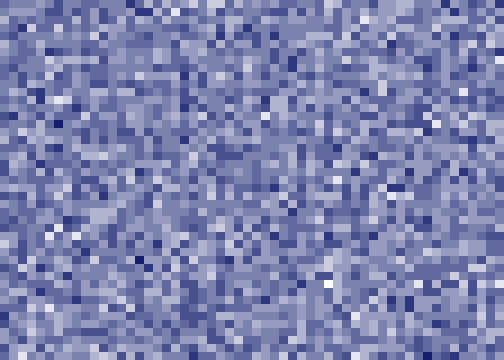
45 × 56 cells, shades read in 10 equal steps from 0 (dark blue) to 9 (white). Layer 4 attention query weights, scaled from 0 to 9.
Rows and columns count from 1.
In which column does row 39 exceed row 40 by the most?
15
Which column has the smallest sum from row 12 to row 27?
25
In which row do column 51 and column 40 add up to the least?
5
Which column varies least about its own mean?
35
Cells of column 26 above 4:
20
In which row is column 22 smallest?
45
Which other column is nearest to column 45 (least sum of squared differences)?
29
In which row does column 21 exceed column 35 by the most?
30
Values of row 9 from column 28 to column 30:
7 4 3
